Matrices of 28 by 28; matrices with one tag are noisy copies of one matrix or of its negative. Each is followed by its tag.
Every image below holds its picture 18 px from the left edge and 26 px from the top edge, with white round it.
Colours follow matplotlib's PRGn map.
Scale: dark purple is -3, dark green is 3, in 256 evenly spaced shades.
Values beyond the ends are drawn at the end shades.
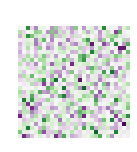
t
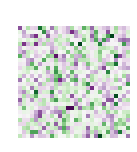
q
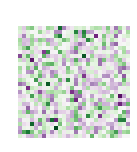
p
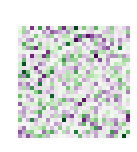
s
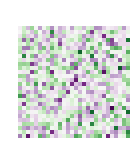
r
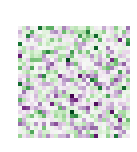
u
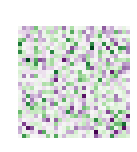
t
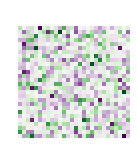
s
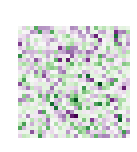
u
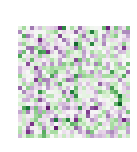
p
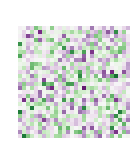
t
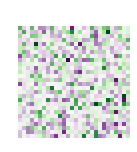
q
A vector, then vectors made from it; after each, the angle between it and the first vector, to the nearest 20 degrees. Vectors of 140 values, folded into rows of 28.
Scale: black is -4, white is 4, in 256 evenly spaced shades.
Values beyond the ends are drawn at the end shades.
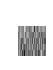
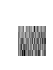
20 degrees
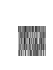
120 degrees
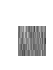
40 degrees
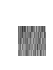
120 degrees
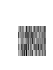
60 degrees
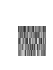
120 degrees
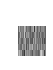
40 degrees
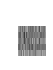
120 degrees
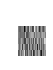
140 degrees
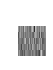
40 degrees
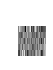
120 degrees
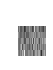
160 degrees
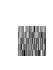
20 degrees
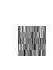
60 degrees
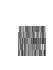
80 degrees
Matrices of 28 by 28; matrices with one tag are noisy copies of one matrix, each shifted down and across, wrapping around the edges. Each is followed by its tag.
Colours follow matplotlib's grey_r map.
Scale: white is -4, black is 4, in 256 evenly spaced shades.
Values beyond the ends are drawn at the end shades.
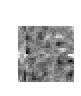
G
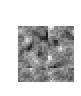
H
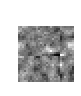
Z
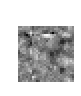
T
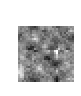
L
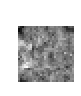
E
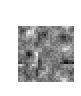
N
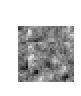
H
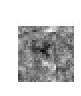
E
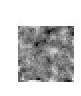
T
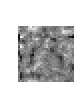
Z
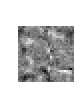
T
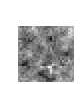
L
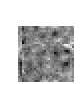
G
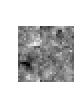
E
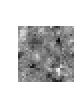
L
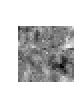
E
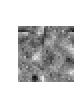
N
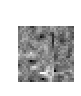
G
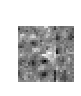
G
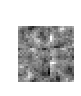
H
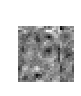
G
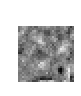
N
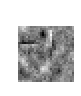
N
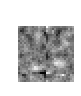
Z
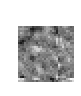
T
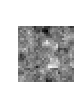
E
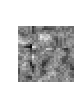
Z
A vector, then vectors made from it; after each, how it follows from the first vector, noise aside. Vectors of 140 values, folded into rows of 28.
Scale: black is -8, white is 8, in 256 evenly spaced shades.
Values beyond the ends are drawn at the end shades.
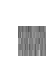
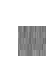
reversed, negated, shrunk.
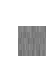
negated, shrunk.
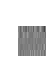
wrapped around, negated, partly zeroed.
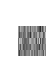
wrapped around, negated, scaled up.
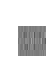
wrapped around, negated, partly zeroed.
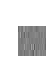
wrapped around, negated, partly zeroed.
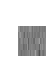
negated, partly zeroed.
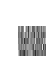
reversed, scaled up.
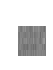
wrapped around, shrunk.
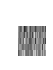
reversed, negated, scaled up.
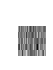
wrapped around, negated, scaled up.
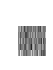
wrapped around, negated, scaled up.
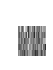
reversed, scaled up.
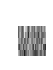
reversed, scaled up.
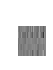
wrapped around, negated, partly zeroed.
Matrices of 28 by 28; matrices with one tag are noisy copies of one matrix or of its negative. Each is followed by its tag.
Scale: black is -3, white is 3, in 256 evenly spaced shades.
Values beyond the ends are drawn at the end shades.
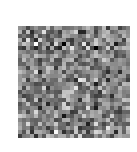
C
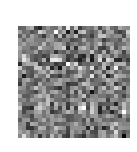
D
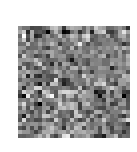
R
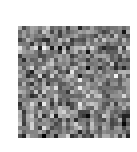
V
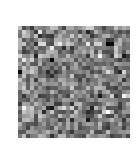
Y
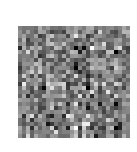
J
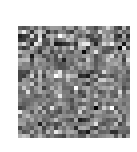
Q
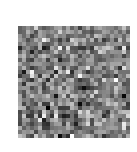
V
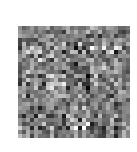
J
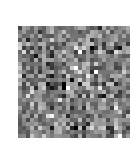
J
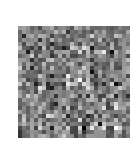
J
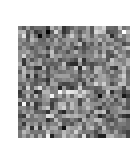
R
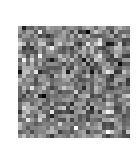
Y
